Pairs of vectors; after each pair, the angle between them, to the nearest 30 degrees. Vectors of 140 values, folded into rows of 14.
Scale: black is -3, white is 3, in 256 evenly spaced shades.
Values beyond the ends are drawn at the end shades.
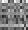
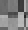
90 degrees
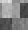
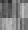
150 degrees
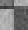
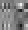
60 degrees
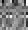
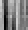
90 degrees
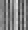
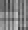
30 degrees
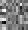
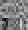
120 degrees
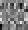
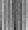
90 degrees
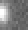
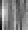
60 degrees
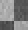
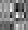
60 degrees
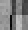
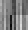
30 degrees
